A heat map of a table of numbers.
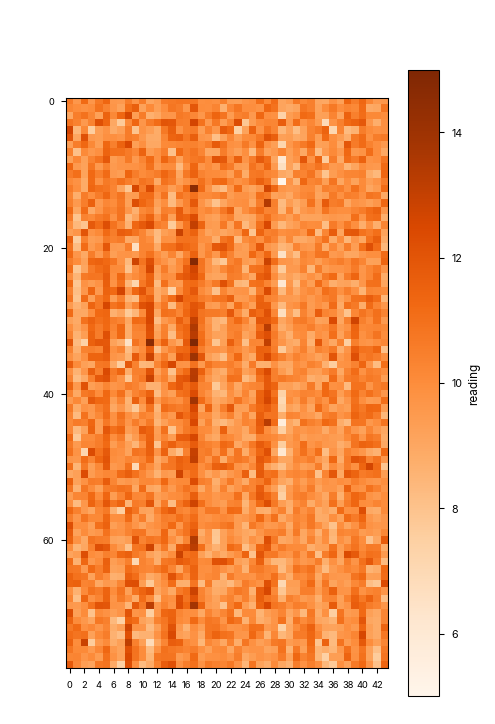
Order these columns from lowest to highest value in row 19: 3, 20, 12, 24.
12, 20, 3, 24
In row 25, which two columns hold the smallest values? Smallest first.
29, 9
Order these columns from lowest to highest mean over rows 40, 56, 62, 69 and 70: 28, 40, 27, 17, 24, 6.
6, 24, 28, 27, 40, 17
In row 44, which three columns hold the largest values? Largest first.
27, 17, 26
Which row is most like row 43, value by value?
68
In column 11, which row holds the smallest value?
74
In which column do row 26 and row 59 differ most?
7
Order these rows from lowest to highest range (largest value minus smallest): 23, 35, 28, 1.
1, 28, 23, 35
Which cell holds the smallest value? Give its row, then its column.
11, 29
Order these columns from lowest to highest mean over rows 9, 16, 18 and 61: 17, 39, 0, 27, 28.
28, 0, 39, 27, 17
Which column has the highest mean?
17
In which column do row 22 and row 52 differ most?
9
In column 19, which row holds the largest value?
42
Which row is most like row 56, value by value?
71
